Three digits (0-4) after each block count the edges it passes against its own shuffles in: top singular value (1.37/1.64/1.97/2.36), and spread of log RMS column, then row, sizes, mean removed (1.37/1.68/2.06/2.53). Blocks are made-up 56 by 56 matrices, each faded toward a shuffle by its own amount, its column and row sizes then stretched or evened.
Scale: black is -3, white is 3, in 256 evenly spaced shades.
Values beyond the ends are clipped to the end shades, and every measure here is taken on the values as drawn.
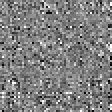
1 3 3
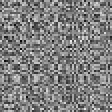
4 1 2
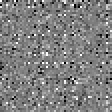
2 3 3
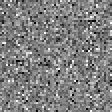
0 2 1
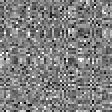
4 1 1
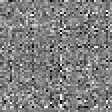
2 4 3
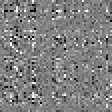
3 4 3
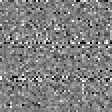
2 1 4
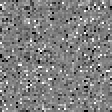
1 1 0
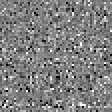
2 2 3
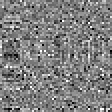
3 0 3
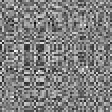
4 3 2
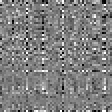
4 4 4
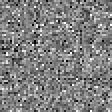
1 1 1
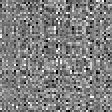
3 3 0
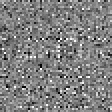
2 2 3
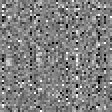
3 4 0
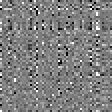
4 4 2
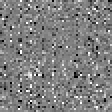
1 4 2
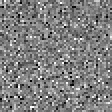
1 0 1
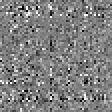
2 3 4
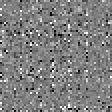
0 4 3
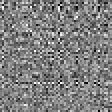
4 3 3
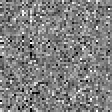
1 3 0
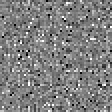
2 0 1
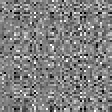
4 4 2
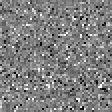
0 0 2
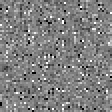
0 2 1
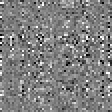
2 4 3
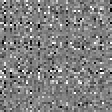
2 4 4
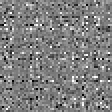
0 4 4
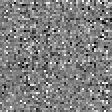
0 2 1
